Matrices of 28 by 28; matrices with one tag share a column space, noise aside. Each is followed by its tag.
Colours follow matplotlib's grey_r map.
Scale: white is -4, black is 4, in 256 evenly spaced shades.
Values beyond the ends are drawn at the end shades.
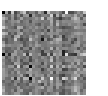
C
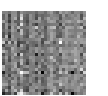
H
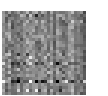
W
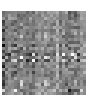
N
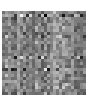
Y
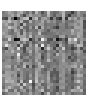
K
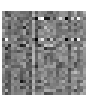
K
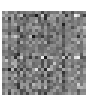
Y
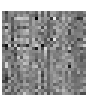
K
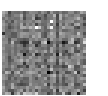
H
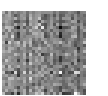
H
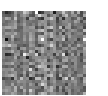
C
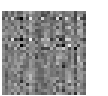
K
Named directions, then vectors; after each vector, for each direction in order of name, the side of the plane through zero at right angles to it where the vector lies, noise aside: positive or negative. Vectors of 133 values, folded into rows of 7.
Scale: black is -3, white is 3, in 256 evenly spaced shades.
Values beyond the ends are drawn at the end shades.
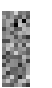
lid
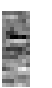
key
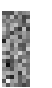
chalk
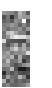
negative, negative, negative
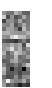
positive, negative, positive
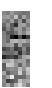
negative, positive, positive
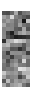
positive, positive, positive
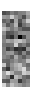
positive, positive, negative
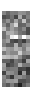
positive, negative, negative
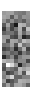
negative, positive, positive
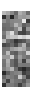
negative, negative, negative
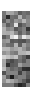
positive, negative, negative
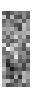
positive, negative, positive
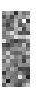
negative, negative, negative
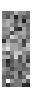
positive, negative, positive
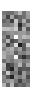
positive, negative, negative
